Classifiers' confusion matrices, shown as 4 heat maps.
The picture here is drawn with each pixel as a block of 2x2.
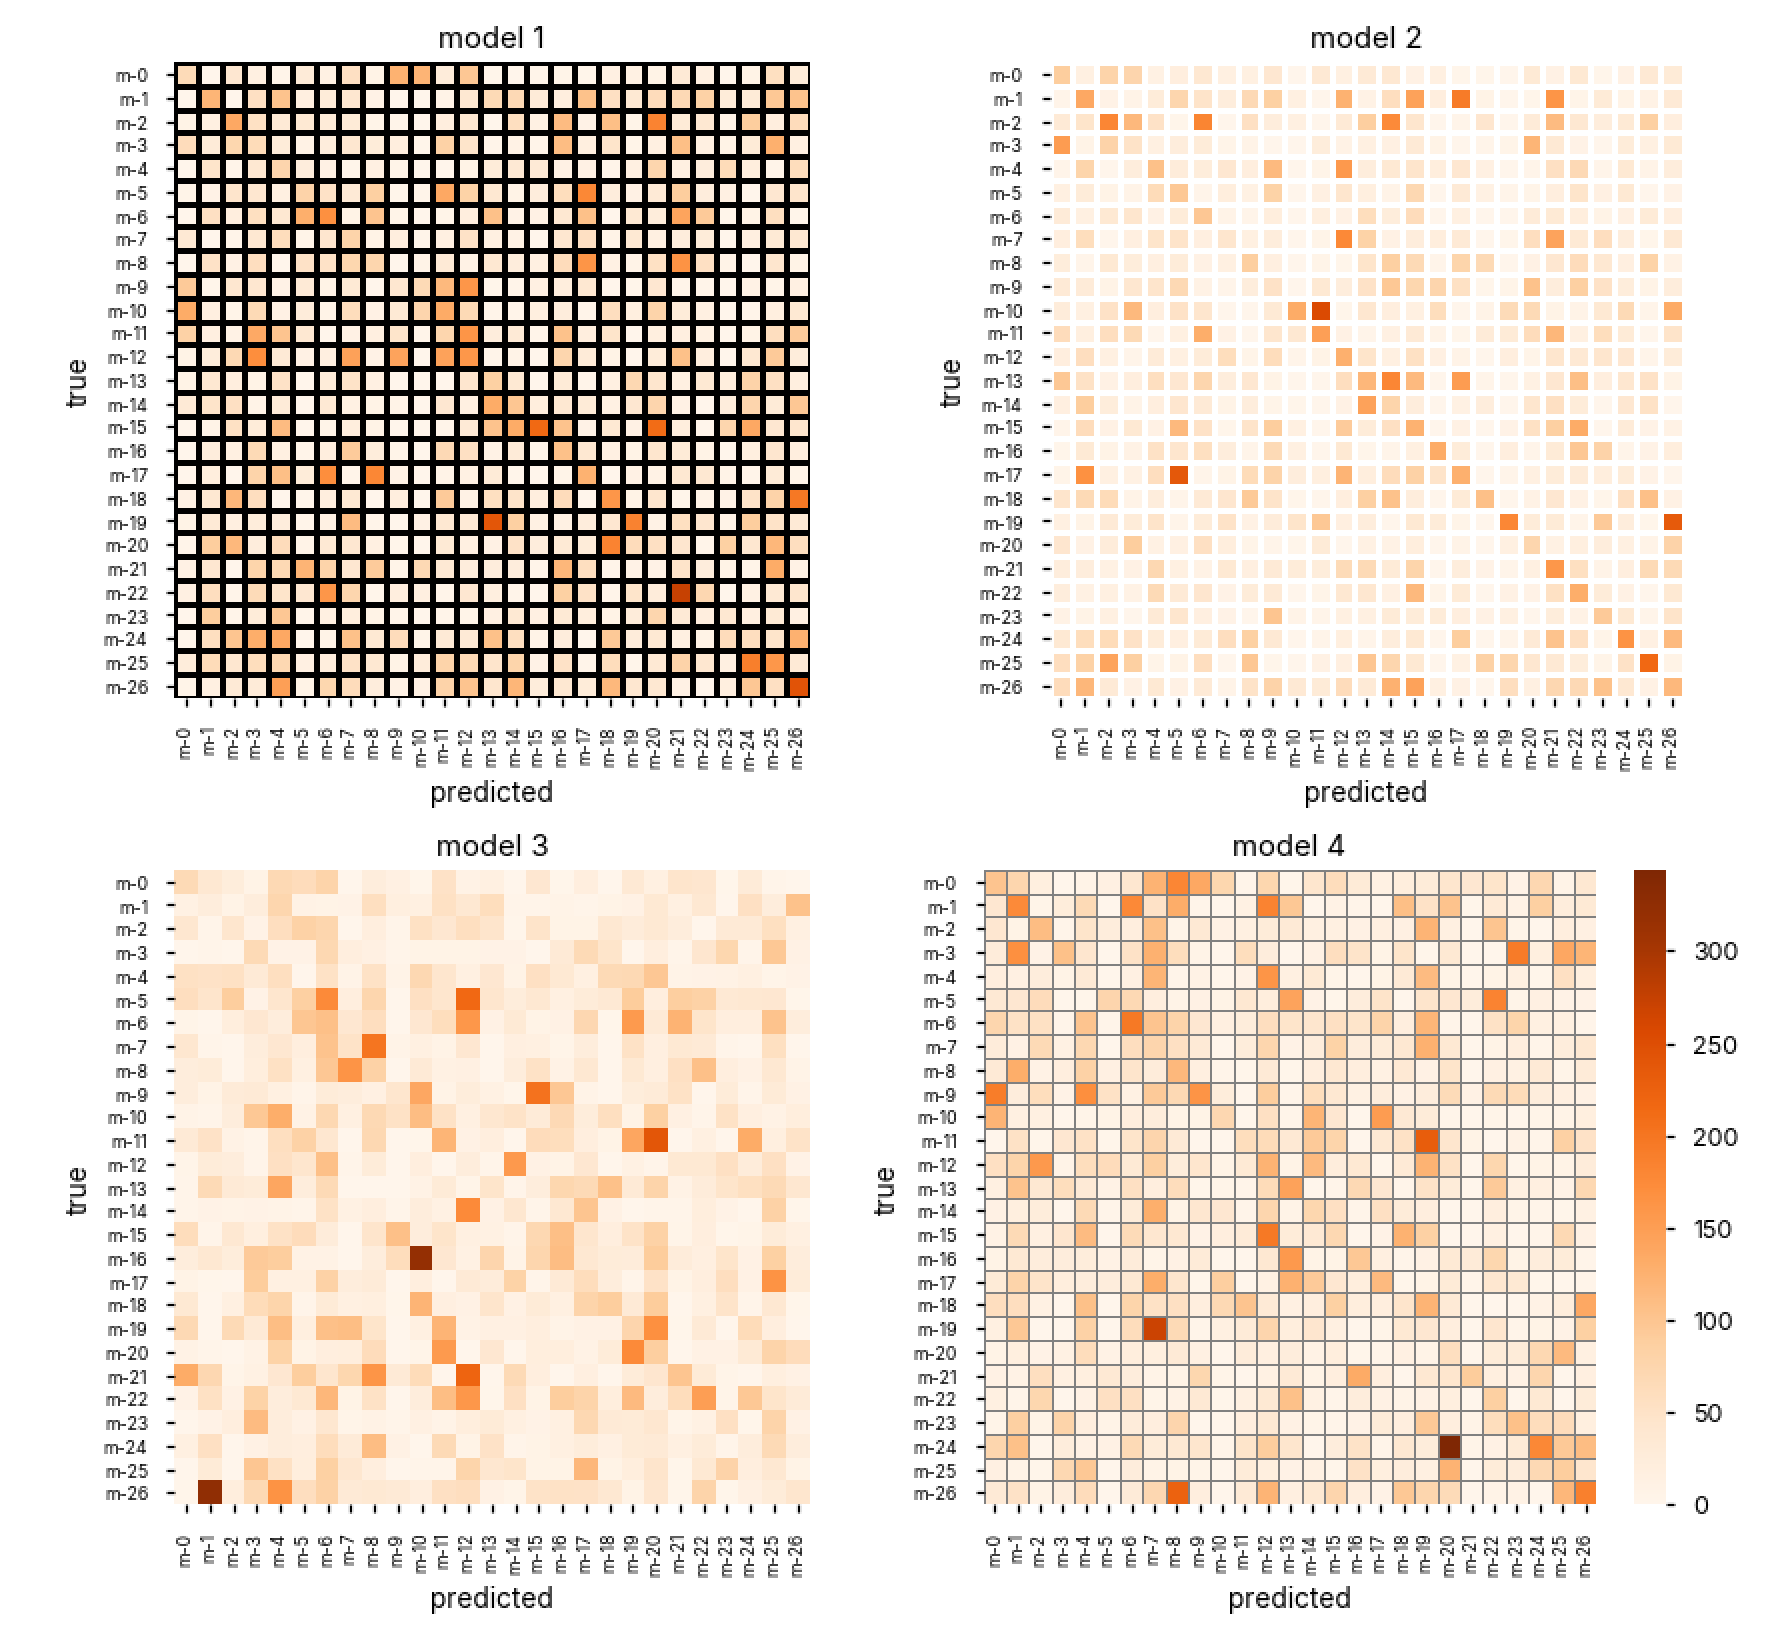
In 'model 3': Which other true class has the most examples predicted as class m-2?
m-5
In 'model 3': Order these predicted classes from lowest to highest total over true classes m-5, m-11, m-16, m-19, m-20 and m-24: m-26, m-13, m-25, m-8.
m-26, m-13, m-25, m-8
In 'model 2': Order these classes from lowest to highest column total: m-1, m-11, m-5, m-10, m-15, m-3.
m-10, m-11, m-3, m-5, m-1, m-15
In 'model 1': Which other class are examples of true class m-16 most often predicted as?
m-7
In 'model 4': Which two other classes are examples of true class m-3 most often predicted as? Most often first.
m-23, m-1
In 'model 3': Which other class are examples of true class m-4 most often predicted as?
m-20
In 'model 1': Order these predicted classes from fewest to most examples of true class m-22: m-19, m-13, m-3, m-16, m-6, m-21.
m-13, m-19, m-3, m-16, m-6, m-21
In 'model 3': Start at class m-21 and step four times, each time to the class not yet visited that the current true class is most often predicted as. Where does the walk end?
m-25
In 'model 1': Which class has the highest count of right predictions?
m-26
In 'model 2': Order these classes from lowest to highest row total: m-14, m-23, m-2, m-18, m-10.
m-23, m-14, m-18, m-10, m-2
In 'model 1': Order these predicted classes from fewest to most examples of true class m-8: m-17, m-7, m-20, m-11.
m-11, m-20, m-7, m-17
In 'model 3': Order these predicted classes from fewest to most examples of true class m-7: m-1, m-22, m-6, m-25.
m-1, m-22, m-25, m-6
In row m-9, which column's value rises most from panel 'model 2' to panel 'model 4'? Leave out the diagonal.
m-0
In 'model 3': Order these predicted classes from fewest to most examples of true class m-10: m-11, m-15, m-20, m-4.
m-15, m-11, m-20, m-4
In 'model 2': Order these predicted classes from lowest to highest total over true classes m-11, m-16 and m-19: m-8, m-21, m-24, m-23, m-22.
m-8, m-24, m-22, m-21, m-23
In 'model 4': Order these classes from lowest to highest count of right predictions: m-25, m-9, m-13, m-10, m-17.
m-10, m-25, m-17, m-13, m-9
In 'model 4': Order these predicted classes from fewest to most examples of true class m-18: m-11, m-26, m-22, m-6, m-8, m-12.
m-22, m-12, m-8, m-6, m-11, m-26
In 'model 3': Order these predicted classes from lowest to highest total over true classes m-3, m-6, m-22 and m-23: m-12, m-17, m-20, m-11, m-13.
m-13, m-20, m-11, m-17, m-12
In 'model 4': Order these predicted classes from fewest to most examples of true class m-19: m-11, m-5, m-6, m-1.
m-5, m-11, m-6, m-1
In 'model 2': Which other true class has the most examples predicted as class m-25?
m-18
